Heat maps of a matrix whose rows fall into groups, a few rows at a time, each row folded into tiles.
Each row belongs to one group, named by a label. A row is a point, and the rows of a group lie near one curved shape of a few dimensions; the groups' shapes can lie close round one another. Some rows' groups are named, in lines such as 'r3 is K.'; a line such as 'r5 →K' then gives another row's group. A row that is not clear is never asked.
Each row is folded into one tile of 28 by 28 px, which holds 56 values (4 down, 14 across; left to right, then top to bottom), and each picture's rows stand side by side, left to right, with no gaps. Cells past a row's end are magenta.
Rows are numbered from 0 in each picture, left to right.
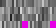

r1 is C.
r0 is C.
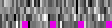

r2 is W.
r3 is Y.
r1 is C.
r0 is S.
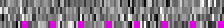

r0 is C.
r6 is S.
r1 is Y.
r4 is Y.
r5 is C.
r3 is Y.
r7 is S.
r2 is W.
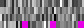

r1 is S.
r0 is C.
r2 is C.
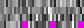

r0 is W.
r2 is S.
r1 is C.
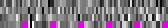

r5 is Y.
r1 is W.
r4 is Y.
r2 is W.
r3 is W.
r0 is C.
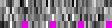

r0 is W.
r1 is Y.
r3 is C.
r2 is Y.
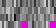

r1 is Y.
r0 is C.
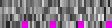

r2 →Y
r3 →Y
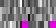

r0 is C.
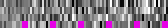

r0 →W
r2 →Y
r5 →S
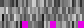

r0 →C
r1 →S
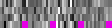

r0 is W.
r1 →Y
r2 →C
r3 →C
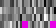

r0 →C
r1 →Y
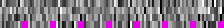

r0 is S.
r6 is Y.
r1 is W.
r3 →C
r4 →S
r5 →W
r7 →S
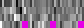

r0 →Y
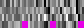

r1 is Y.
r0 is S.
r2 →W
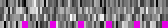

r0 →Y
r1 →S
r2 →Y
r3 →Y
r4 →W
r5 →C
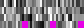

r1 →C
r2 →Y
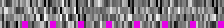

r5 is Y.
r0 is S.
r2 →W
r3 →C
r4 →Y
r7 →Y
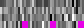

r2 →Y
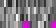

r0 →C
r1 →C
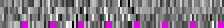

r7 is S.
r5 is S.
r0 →Y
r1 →C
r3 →C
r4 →Y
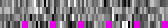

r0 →S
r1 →S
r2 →S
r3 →W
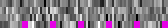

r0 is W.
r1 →W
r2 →Y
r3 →W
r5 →C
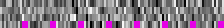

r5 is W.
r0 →C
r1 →S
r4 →W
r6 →Y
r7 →S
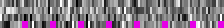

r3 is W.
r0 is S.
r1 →W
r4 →W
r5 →Y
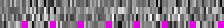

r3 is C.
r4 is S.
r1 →Y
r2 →C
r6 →W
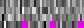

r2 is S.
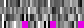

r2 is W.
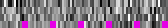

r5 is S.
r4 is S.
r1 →Y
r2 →C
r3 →Y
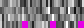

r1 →Y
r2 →W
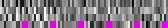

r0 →Y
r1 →Y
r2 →C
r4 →W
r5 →S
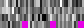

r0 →S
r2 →C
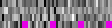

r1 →Y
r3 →S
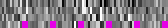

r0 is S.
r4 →Y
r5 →Y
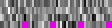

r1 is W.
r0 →Y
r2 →S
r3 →Y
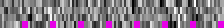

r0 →Y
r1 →C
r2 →C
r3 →C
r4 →W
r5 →W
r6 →W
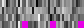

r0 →S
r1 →W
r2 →C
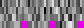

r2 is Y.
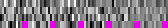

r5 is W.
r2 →S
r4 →Y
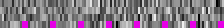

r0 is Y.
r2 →Y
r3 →S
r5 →Y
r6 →Y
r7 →W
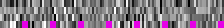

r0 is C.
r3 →W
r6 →W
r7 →S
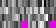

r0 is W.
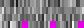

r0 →C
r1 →S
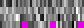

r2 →C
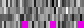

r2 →S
